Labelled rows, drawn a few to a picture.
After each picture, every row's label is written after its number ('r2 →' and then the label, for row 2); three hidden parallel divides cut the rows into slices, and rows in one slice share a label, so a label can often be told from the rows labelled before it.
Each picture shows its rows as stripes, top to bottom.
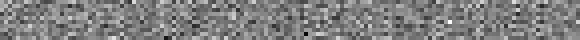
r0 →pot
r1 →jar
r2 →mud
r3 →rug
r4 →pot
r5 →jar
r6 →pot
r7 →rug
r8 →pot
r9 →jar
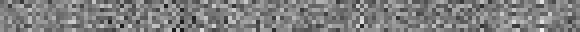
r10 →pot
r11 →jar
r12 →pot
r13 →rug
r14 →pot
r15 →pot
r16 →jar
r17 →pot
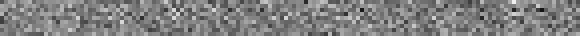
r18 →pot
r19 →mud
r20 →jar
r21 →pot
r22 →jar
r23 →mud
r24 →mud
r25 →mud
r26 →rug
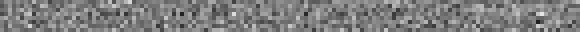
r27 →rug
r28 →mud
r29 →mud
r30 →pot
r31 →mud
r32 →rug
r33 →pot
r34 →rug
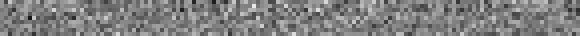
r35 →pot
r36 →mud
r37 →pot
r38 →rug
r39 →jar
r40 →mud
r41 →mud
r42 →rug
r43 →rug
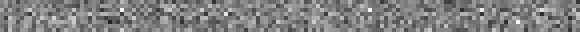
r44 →mud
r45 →rug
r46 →pot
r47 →jar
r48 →pot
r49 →pot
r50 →mud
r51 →mud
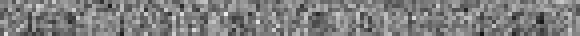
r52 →mud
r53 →pot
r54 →pot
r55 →jar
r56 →jar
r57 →jar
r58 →rug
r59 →jar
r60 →jar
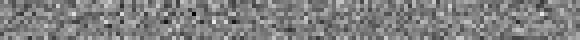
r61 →jar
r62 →jar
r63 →rug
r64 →pot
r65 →rug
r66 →jar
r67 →mud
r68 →mud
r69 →mud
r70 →jar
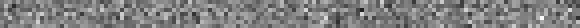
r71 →mud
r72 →mud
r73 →jar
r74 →pot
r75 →pot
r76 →mud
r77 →mud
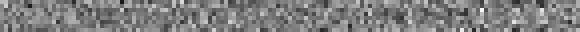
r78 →jar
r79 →jar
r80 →pot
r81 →pot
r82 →mud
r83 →pot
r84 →rug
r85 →jar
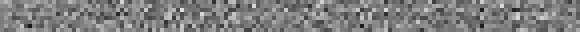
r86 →pot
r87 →mud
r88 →jar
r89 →pot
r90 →pot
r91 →rug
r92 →jar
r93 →rug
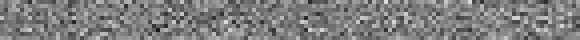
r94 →jar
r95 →mud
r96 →mud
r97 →jar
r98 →pot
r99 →jar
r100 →rug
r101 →pot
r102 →rug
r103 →rug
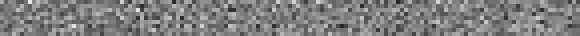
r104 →pot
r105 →rug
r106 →jar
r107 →mud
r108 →pot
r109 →rug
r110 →pot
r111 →mud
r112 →mud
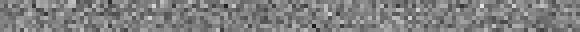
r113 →mud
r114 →pot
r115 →rug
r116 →mud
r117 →rug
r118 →rug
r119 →mud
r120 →rug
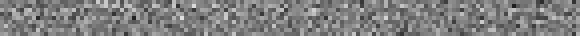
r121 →rug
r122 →jar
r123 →pot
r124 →rug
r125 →jar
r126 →mud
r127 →rug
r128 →mud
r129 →mud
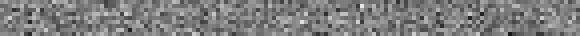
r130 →mud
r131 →mud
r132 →mud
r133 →jar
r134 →mud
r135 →jar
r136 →mud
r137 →mud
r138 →jar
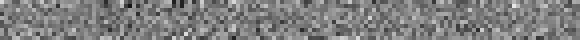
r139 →pot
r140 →pot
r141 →rug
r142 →mud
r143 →mud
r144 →rug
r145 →mud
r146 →pot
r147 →mud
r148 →jar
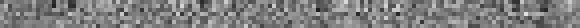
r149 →jar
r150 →jar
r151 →jar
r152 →pot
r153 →rug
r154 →rug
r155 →rug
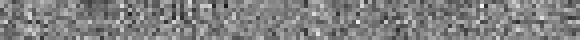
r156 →pot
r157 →pot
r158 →mud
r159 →pot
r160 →pot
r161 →jar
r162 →mud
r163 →pot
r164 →mud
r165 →rug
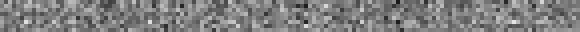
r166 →pot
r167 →pot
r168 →mud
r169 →rug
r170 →mud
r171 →pot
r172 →rug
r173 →mud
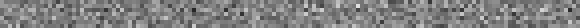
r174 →rug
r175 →rug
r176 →pot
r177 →rug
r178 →mud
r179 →rug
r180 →rug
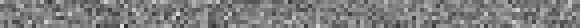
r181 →rug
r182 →rug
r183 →mud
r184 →mud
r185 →rug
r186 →mud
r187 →pot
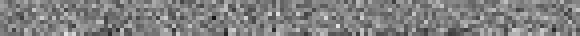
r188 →mud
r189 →rug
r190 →rug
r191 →mud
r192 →pot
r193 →rug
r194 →rug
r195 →pot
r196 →pot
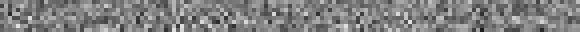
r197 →rug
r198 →rug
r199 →rug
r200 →jar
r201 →pot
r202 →pot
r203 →jar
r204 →jar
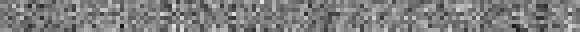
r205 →rug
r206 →jar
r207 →jar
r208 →pot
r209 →jar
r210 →mud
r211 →jar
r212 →jar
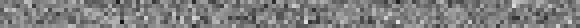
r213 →pot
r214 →mud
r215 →rug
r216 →rug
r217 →jar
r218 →jar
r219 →mud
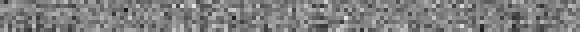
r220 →mud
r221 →jar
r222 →mud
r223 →rug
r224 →jar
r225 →mud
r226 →jar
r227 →jar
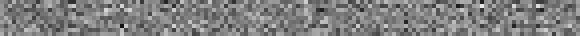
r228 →jar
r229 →pot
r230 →jar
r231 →rug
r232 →mud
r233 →mud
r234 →jar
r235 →pot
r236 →mud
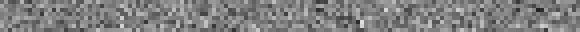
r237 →rug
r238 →mud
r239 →jar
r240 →rug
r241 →mud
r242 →mud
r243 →pot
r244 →rug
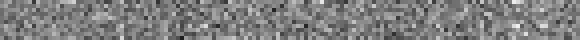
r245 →pot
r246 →rug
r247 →mud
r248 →rug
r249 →rug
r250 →mud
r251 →pot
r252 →mud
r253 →mud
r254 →pot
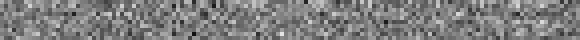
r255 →pot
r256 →pot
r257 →mud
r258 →jar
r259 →rug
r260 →pot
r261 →mud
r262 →mud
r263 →pot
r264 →rug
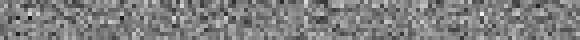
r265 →jar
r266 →jar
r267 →mud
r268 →pot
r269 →jar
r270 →jar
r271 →mud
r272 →mud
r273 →mud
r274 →mud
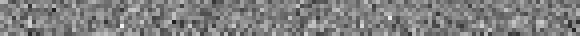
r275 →rug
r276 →mud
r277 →rug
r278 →rug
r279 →mud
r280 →pot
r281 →pot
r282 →rug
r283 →jar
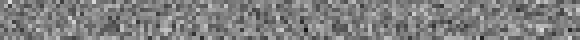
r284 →mud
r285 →jar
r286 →rug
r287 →rug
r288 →mud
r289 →mud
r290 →pot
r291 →pot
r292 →mud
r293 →jar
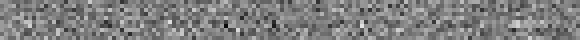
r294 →rug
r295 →mud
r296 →jar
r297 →mud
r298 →rug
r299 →pot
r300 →pot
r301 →jar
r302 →rug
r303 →mud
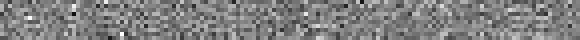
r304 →jar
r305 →pot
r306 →mud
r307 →jar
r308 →pot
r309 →rug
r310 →pot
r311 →rug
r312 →pot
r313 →pot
